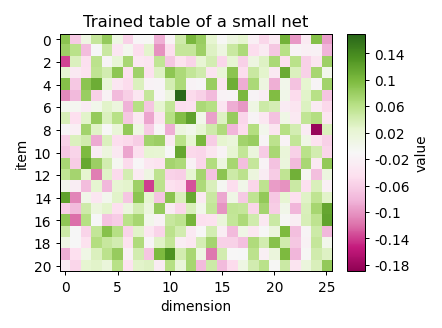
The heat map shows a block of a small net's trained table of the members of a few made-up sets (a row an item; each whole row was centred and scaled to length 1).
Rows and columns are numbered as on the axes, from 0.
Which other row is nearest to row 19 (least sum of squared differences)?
3
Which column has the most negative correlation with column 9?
0
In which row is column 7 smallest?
9
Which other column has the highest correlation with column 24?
10
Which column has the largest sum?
11
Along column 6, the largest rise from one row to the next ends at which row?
8
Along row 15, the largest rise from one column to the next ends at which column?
16
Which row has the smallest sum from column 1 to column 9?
5
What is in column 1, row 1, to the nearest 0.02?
0.06
